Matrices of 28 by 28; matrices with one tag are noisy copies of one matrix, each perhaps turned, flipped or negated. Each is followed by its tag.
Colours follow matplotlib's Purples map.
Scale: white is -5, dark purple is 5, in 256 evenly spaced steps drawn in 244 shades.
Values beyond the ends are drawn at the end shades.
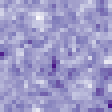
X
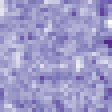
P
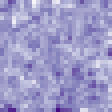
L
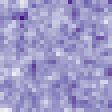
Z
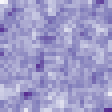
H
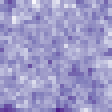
L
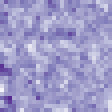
P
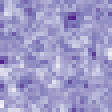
X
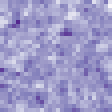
Z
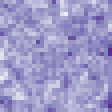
L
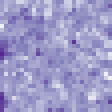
L
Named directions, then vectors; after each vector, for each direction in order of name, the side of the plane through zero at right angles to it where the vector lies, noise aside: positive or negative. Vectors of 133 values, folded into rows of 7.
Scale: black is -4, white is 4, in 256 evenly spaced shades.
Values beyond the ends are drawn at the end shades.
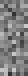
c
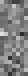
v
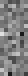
positive, positive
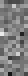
positive, positive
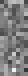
positive, negative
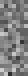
positive, positive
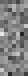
positive, positive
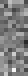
positive, negative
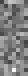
positive, negative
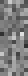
negative, negative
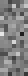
positive, positive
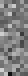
positive, positive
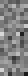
positive, positive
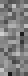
positive, positive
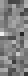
positive, positive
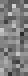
positive, positive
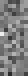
positive, positive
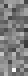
positive, negative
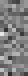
positive, positive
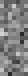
positive, positive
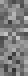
negative, positive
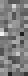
positive, positive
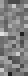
positive, positive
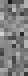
positive, positive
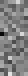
negative, negative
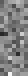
negative, negative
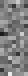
negative, negative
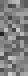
negative, negative
